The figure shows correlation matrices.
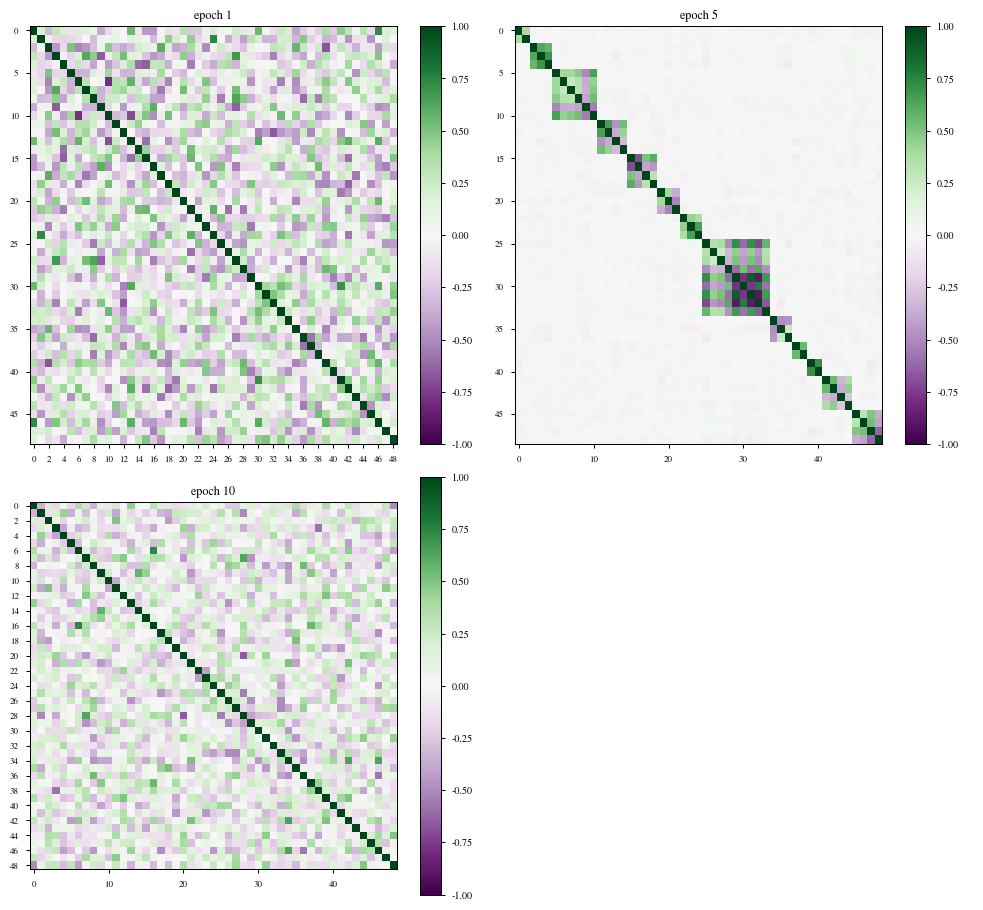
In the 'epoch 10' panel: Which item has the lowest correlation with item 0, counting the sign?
48
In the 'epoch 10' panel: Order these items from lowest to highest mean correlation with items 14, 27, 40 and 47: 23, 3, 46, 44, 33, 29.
33, 29, 46, 3, 44, 23
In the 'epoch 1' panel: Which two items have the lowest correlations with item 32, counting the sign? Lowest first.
12, 3
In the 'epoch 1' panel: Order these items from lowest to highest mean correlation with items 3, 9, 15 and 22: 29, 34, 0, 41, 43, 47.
47, 0, 41, 29, 43, 34
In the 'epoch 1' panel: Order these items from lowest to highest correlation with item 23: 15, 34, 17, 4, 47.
17, 4, 47, 34, 15
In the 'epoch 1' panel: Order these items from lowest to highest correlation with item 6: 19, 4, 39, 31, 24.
24, 31, 19, 4, 39
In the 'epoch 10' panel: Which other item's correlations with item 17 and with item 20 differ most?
28
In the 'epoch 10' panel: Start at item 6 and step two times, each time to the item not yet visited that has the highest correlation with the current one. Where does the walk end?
37
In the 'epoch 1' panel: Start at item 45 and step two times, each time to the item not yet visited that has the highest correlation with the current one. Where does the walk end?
16
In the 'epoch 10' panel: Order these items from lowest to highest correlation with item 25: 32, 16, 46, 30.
16, 30, 46, 32
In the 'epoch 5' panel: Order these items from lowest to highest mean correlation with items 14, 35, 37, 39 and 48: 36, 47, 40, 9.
47, 9, 36, 40
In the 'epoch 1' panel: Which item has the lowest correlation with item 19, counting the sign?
41
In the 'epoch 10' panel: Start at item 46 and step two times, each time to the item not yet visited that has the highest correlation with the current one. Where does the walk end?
42
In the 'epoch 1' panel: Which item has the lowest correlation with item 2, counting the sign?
39
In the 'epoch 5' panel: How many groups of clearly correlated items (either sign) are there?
13
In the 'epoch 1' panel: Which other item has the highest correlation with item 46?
0
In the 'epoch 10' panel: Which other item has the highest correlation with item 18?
35
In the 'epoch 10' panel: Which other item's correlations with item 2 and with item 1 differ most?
11
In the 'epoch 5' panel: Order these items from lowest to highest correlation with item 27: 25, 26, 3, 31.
3, 26, 25, 31
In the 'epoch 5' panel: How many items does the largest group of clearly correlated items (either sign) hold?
9
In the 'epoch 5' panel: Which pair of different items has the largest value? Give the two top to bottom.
29, 31
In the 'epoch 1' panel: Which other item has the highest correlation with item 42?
13
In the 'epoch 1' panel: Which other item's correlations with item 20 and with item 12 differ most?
30
